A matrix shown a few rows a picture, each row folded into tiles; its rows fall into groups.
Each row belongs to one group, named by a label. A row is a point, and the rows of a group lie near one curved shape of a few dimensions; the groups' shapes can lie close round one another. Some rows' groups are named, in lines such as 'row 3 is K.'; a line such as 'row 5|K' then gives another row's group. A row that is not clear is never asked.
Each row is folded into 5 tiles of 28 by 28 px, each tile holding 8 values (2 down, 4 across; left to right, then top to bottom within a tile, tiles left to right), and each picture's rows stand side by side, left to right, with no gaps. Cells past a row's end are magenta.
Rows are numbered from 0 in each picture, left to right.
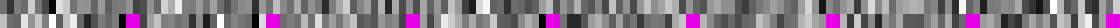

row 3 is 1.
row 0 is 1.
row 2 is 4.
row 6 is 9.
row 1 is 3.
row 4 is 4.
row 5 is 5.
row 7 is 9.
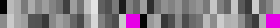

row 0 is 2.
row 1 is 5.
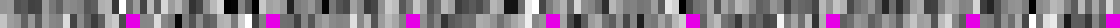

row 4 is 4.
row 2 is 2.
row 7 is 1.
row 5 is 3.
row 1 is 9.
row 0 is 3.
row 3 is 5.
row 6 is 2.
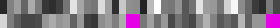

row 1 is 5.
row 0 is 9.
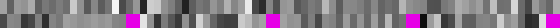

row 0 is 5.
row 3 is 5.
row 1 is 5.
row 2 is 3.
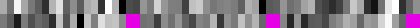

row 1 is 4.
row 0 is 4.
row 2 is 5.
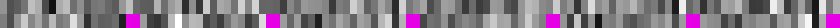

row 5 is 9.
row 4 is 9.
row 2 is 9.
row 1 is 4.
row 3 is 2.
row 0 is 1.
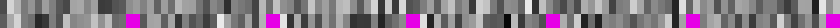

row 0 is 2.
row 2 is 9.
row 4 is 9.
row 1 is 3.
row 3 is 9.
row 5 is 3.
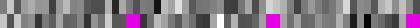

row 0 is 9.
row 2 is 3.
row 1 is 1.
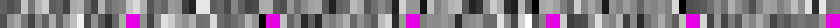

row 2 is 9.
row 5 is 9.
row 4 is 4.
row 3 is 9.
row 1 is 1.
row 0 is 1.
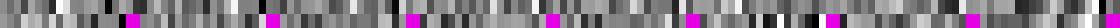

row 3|5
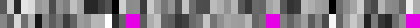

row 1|2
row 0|9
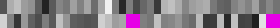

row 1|3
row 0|5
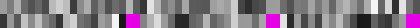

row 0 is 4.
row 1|2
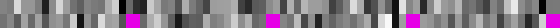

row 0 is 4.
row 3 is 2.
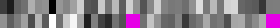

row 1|5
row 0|1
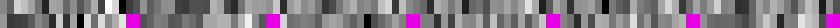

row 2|9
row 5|5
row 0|4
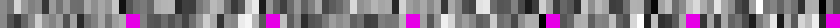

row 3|1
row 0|4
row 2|9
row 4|1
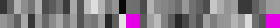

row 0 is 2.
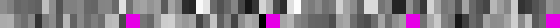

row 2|5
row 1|1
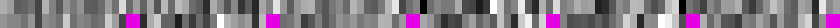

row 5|9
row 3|9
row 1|3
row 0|3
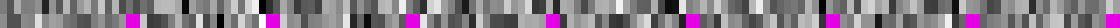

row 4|1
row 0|4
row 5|4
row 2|3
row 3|5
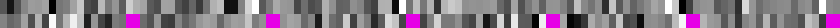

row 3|3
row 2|3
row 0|1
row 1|5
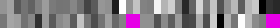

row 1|4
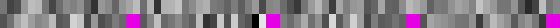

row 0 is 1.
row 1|3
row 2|1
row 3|1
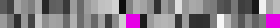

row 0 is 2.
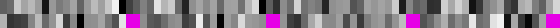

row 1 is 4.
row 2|4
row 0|4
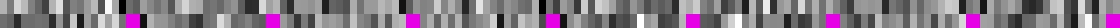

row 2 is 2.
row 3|4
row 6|2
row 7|9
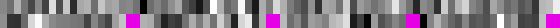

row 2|3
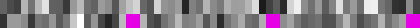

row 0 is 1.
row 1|4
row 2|5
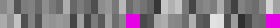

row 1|1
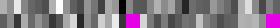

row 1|5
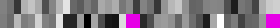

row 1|1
